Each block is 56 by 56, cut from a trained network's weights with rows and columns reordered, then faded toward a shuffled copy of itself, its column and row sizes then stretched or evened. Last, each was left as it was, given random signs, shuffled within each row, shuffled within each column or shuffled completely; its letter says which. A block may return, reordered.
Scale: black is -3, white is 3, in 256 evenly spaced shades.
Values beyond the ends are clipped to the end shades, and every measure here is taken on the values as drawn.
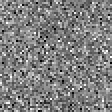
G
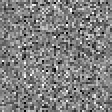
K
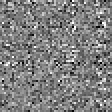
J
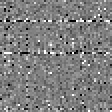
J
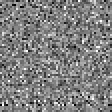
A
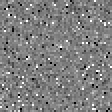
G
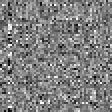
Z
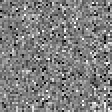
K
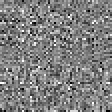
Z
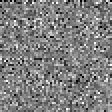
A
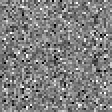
K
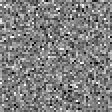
G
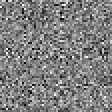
Z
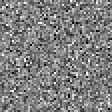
K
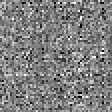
J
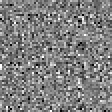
J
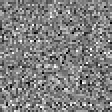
A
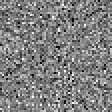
K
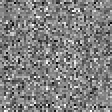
J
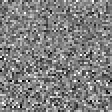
A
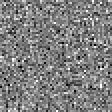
G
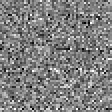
A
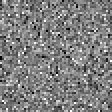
G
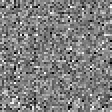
J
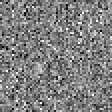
K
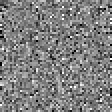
K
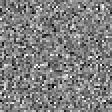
A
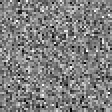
K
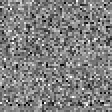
A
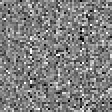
K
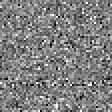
A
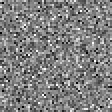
G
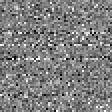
A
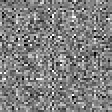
Z
